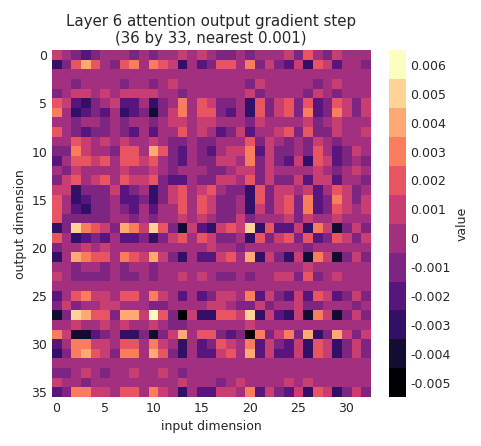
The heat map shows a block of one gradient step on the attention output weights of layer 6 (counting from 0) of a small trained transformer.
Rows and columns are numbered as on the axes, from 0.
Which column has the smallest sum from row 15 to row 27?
13
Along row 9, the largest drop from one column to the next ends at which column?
21
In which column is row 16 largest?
26
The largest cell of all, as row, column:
27, 10
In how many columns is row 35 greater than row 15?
17
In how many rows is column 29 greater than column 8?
13
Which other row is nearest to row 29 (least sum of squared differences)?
6
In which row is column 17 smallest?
8
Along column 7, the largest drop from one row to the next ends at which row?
19
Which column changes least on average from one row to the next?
14
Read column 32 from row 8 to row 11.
0.001 0 0 -0.001
